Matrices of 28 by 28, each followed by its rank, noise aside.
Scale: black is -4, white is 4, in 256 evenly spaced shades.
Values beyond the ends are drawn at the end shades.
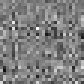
four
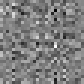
four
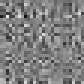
four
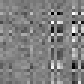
one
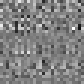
four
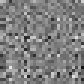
four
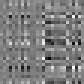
two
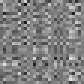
three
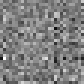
four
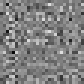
four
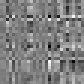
two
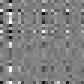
one
